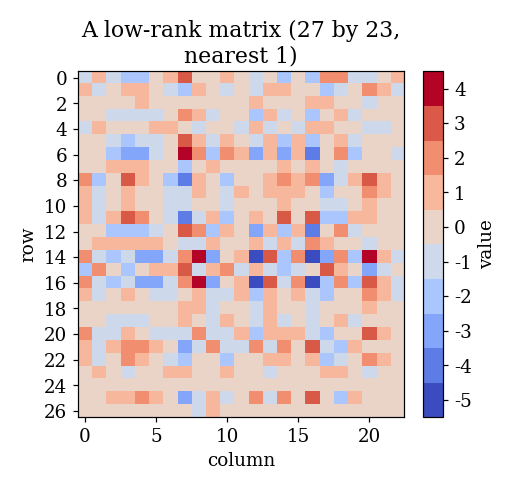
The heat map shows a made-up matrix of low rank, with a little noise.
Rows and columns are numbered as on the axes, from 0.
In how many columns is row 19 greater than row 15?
9
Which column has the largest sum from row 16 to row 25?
20
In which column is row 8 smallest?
7
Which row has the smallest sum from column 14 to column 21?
6
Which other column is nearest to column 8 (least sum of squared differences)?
13
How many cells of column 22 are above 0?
1
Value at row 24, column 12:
0
